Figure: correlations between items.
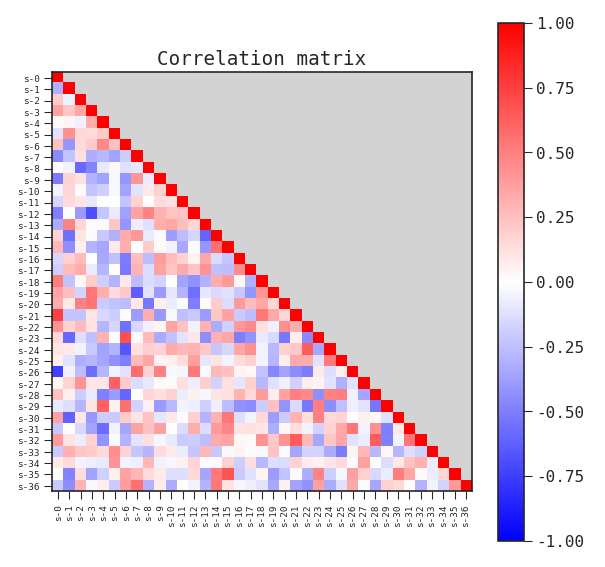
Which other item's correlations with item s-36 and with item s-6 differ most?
s-7
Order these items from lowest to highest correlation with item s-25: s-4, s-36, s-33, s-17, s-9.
s-33, s-4, s-36, s-9, s-17
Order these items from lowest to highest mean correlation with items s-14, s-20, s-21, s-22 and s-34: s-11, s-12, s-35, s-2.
s-12, s-11, s-35, s-2
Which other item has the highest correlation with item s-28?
s-32
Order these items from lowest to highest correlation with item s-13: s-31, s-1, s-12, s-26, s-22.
s-31, s-26, s-12, s-22, s-1
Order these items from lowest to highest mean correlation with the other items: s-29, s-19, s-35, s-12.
s-29, s-19, s-12, s-35
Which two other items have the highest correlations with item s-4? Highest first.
s-29, s-6
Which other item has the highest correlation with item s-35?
s-15
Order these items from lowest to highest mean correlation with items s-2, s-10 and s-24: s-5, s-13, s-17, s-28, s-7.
s-5, s-7, s-28, s-13, s-17
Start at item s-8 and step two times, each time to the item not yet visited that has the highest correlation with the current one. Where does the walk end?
s-26
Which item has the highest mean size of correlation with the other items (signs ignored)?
s-6
